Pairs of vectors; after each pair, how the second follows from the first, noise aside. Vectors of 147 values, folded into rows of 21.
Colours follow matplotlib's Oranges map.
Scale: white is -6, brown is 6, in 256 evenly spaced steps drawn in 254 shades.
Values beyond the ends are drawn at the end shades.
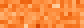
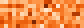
wrapped around, negated, scaled up.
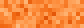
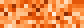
reversed, scaled up.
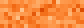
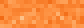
wrapped around, negated, shrunk.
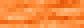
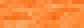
reversed, negated, shrunk.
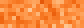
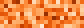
reversed, negated, scaled up.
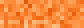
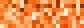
reversed, negated, scaled up.
